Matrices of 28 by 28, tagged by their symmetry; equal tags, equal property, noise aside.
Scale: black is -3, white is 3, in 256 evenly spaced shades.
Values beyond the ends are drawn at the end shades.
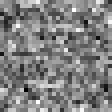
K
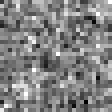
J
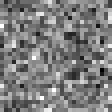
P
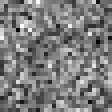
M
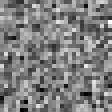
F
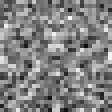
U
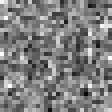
K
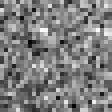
F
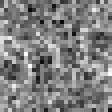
K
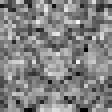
U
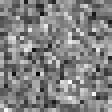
J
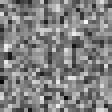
P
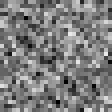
J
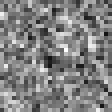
J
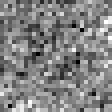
M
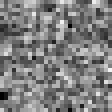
F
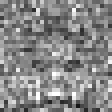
U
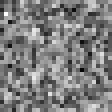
P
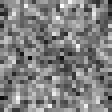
K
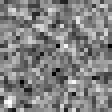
J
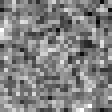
J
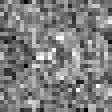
P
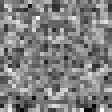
U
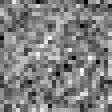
M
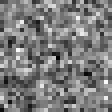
J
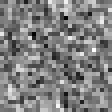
K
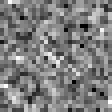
J
